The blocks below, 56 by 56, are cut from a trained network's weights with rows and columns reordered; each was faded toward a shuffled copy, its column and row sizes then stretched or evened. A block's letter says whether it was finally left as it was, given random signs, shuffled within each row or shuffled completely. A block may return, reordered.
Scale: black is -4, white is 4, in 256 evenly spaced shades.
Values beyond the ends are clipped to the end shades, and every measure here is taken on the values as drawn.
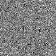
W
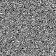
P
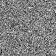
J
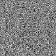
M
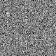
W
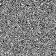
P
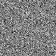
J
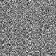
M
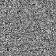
W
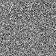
W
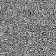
M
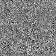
W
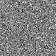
P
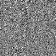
W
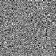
M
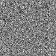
W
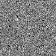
W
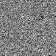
W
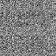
M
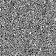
J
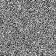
P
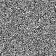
J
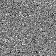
P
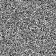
P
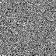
P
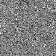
W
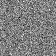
J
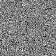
M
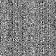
M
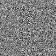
W
